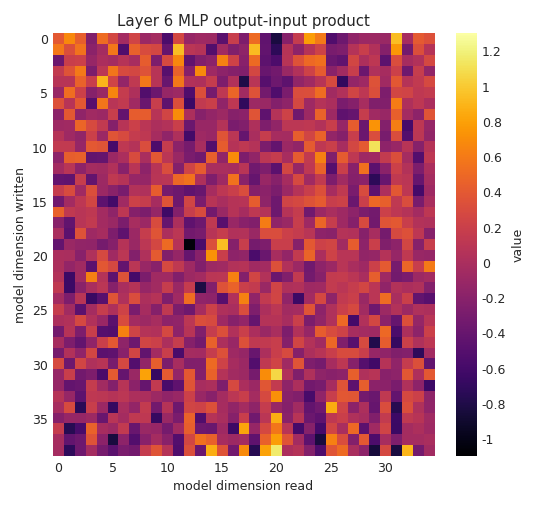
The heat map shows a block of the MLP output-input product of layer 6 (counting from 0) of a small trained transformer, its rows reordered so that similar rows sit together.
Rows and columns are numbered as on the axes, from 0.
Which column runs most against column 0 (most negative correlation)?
10
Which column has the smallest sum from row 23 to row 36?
31
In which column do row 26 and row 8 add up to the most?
29
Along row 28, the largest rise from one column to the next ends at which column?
30
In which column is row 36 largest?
17
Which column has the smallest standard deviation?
21
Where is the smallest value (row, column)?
19, 12
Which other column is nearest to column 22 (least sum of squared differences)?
16
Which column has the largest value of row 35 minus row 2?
20
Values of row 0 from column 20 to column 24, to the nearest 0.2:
-0.8 -0.2 0.2 0.8 0.6
